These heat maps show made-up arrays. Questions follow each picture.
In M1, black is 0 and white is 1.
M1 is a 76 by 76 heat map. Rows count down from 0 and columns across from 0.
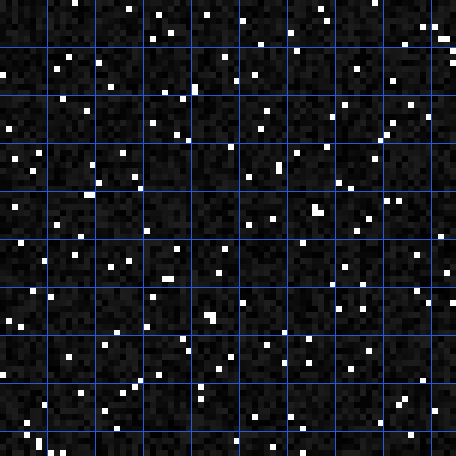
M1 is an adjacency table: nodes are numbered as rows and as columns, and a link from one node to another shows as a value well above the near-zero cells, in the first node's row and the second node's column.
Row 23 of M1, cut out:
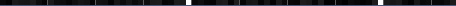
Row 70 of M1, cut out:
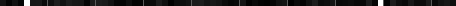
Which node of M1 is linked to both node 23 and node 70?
node 63
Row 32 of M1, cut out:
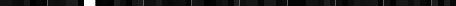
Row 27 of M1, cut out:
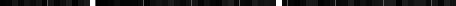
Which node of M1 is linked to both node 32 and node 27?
node 15
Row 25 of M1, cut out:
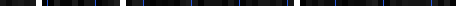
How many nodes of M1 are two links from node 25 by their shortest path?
4
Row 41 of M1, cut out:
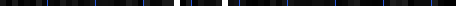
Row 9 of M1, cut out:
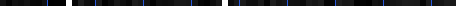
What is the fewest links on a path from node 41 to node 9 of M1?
2
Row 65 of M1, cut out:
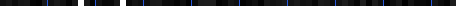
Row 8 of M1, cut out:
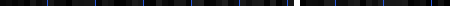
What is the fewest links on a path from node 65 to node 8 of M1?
4
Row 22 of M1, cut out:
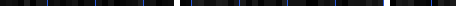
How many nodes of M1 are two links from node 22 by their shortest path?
2
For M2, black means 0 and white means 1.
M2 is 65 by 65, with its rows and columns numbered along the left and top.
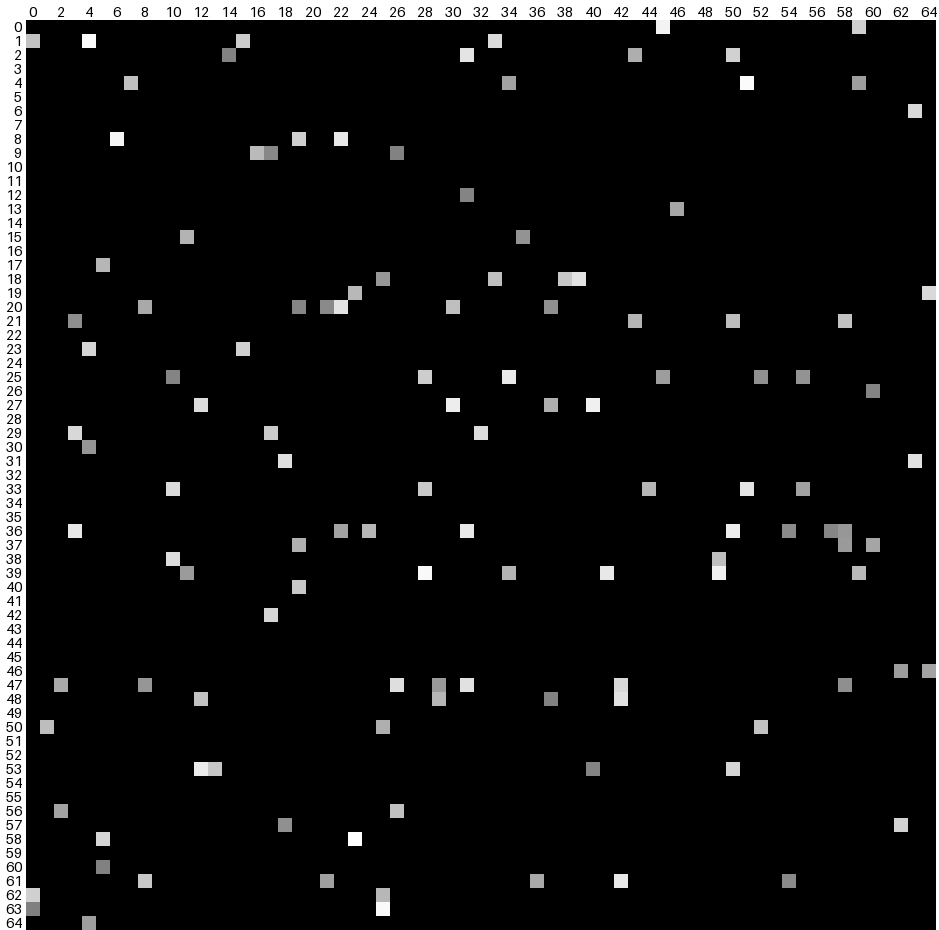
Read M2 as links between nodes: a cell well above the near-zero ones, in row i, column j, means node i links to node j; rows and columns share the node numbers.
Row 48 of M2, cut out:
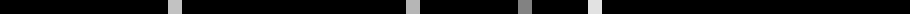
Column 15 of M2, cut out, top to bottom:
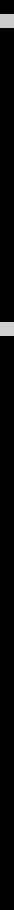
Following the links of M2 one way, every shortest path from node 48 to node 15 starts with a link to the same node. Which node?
node 37
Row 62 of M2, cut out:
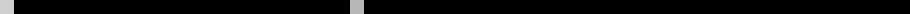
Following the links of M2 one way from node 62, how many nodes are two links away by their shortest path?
7
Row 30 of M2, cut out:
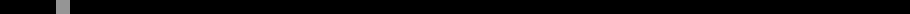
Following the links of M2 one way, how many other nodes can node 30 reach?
5
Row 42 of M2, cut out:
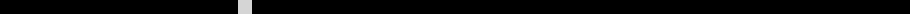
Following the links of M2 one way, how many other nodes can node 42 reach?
2
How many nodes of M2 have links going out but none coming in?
8
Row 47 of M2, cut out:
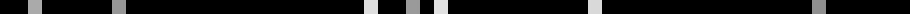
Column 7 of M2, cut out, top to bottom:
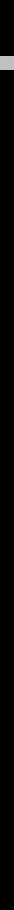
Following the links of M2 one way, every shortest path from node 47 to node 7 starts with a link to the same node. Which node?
node 58
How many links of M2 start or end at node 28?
3
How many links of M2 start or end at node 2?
6
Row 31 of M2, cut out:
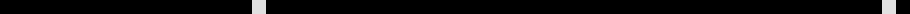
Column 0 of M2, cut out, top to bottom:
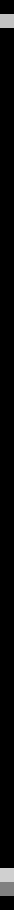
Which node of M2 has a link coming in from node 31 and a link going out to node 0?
node 63
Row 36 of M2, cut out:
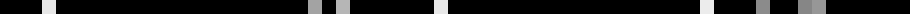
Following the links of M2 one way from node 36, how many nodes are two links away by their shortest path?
8
